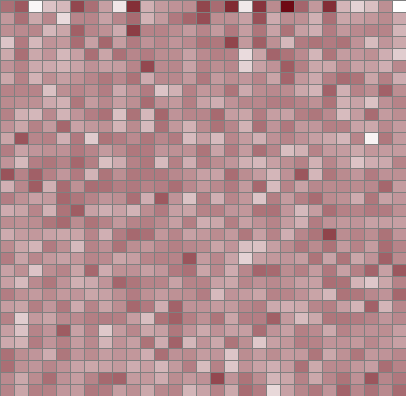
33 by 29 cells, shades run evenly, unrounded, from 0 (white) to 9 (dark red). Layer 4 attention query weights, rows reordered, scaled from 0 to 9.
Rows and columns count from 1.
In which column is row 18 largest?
6
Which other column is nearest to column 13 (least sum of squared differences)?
7
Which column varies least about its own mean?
13
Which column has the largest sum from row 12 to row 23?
24
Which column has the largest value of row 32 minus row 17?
16
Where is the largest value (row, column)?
1, 21
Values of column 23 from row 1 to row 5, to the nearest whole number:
4 3 3 5 3
